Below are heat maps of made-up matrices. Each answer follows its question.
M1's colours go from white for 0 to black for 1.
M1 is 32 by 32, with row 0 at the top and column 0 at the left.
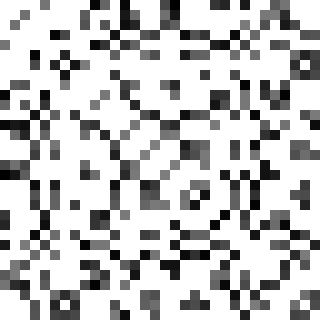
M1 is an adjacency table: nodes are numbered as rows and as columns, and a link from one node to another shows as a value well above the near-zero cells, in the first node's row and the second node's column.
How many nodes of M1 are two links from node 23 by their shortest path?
5
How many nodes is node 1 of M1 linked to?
9
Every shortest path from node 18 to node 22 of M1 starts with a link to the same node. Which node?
node 30
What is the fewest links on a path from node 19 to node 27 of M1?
4
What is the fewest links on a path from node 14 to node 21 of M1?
4
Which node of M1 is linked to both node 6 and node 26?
node 8
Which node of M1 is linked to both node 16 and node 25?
node 20
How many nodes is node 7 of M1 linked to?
7
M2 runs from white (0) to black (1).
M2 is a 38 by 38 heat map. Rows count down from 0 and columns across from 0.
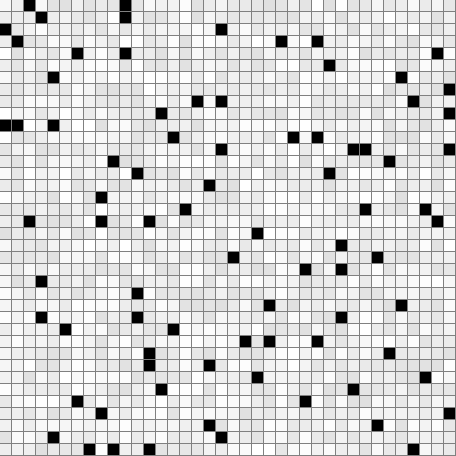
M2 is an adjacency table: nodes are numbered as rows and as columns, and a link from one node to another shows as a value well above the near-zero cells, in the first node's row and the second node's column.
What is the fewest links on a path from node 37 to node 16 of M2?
3
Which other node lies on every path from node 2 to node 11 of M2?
node 26
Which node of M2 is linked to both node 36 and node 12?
node 18
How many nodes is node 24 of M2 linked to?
1
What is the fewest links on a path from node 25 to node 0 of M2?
5
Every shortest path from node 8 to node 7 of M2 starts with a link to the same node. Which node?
node 34
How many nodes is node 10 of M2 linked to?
3
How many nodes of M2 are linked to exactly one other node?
8
